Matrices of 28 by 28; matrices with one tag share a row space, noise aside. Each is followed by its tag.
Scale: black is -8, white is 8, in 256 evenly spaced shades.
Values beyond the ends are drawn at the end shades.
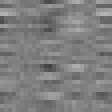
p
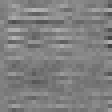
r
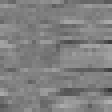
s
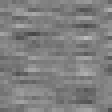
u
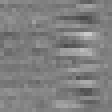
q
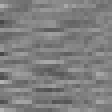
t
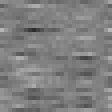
u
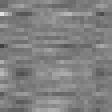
t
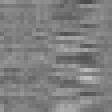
q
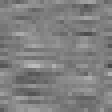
u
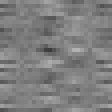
p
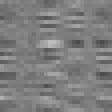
p
